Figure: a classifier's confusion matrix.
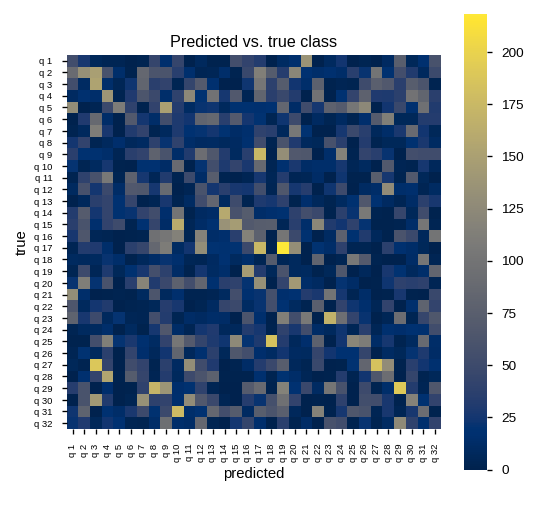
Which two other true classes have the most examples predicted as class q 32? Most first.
q 16, q 19
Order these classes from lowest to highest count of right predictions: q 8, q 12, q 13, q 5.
q 8, q 12, q 13, q 5
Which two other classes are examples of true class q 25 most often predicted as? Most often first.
q 18, q 15
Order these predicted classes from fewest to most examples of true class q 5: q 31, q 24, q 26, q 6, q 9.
q 6, q 24, q 31, q 26, q 9
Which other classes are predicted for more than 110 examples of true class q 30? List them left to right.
q 3, q 7, q 11
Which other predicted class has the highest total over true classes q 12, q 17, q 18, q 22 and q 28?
q 19
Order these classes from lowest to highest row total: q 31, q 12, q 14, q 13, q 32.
q 13, q 32, q 12, q 14, q 31
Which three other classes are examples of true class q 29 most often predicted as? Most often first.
q 8, q 9, q 19
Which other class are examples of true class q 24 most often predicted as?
q 9
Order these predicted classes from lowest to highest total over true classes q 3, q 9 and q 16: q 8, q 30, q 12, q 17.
q 30, q 8, q 12, q 17
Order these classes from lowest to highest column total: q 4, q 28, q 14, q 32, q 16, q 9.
q 14, q 32, q 28, q 16, q 4, q 9
